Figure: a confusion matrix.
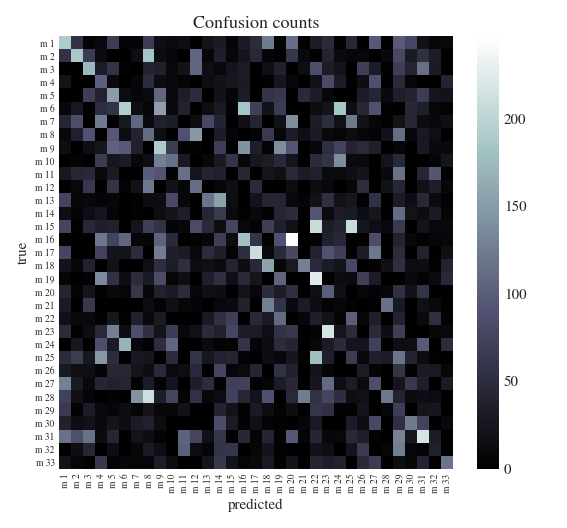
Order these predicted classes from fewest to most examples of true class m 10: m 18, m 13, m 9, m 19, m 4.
m 13, m 18, m 19, m 4, m 9
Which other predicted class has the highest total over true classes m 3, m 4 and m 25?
m 22
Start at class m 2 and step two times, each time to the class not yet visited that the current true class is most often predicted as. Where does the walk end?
m 12
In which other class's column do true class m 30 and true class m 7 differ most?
m 20
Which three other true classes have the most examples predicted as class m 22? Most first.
m 19, m 15, m 25
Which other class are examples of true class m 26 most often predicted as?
m 14
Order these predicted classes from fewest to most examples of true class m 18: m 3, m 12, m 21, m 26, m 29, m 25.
m 26, m 12, m 3, m 29, m 25, m 21
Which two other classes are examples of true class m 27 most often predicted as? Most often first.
m 1, m 23
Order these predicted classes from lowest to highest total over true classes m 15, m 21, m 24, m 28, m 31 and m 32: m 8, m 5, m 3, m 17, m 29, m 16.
m 17, m 5, m 16, m 3, m 8, m 29
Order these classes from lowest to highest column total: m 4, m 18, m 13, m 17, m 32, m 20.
m 32, m 13, m 17, m 18, m 4, m 20
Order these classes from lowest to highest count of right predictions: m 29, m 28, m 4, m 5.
m 29, m 4, m 28, m 5
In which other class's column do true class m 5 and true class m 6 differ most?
m 24
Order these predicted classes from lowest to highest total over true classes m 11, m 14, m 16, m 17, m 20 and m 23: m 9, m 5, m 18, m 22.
m 18, m 22, m 5, m 9
